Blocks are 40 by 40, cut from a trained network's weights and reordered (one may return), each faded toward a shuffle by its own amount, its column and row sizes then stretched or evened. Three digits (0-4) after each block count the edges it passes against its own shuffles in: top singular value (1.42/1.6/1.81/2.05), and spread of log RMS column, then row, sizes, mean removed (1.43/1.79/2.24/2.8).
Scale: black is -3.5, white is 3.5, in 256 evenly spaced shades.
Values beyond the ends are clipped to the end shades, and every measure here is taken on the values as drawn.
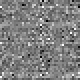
0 2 0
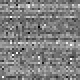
3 2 1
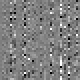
1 4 0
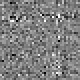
1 1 2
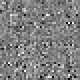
0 1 2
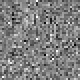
2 1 0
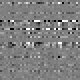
4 0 4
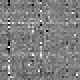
1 2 0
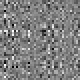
4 4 1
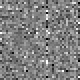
1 2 1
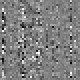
0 4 1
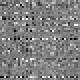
2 1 4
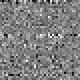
1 0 3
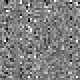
0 3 1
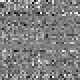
0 1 4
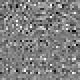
2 0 3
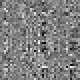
3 3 1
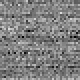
2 0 2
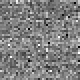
0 1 0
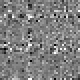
2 2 3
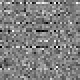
4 1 3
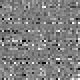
1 2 4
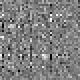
1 2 2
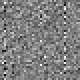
2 2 0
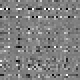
3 2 4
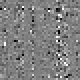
0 3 2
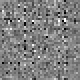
1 3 1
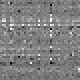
3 2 2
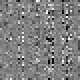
1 4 2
